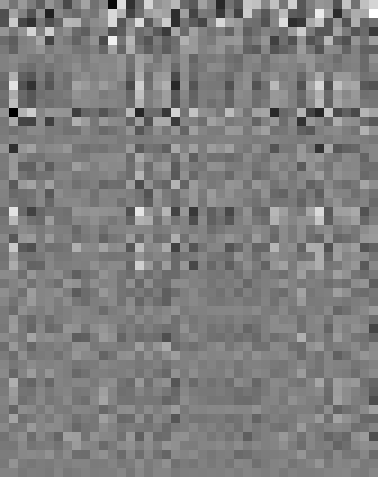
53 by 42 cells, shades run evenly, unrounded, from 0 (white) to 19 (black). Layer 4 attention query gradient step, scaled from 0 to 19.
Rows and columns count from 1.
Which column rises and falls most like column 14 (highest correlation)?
28
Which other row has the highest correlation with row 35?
46
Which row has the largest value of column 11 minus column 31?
1
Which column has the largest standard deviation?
2
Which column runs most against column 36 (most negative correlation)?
22
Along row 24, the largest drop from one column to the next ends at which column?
16
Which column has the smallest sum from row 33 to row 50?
12
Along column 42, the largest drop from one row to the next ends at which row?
5
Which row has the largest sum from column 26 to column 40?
6
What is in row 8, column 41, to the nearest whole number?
11
